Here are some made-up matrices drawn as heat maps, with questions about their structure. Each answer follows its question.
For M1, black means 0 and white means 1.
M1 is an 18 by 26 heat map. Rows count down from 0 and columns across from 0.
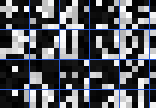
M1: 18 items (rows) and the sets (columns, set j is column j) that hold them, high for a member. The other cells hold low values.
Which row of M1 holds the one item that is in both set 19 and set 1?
0
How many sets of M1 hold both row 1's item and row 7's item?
4
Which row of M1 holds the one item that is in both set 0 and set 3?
8
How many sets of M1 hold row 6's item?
12
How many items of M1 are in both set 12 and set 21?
8
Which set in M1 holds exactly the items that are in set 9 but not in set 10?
13
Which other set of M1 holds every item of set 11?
7
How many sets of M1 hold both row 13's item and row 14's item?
2
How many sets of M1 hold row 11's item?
2
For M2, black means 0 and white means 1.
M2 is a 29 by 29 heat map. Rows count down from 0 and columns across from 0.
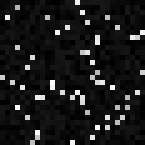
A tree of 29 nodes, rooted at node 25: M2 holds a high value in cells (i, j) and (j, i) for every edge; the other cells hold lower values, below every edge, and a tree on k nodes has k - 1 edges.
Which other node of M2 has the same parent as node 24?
5
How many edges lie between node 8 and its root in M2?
2
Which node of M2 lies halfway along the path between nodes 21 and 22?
16
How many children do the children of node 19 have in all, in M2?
6
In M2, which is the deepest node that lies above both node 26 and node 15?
7
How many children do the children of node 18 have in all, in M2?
1
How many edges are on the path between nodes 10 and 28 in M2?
4
